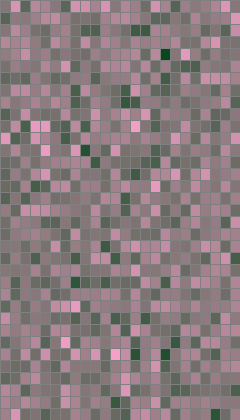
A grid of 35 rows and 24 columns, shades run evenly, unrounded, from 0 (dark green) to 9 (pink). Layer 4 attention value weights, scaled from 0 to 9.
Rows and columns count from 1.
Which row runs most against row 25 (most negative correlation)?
16
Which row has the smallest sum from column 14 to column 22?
33
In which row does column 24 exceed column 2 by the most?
12
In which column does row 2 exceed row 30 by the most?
14
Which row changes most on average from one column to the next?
30
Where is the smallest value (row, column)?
5, 17
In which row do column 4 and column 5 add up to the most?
11
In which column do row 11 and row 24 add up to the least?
9
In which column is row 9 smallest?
13
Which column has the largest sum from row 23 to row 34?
7
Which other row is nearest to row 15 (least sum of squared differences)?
20
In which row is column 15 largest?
10
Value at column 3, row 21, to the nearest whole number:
4
